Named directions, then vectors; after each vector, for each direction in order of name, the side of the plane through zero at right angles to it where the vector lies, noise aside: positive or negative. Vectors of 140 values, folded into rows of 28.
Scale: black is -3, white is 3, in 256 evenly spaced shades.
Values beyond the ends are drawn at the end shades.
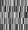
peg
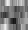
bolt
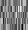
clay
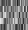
negative, positive, positive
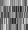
positive, negative, positive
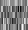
positive, negative, positive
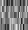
negative, negative, negative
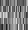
negative, negative, positive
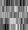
negative, negative, negative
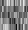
positive, positive, positive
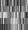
negative, negative, positive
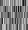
positive, negative, positive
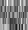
positive, positive, positive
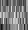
negative, negative, positive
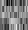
negative, negative, negative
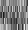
positive, positive, negative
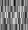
negative, positive, positive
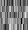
negative, negative, negative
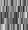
positive, negative, negative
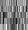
positive, positive, negative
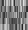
positive, positive, positive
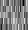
negative, negative, positive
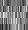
negative, negative, positive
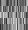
negative, negative, positive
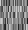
negative, positive, negative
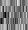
positive, negative, negative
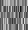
positive, negative, positive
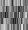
positive, negative, negative
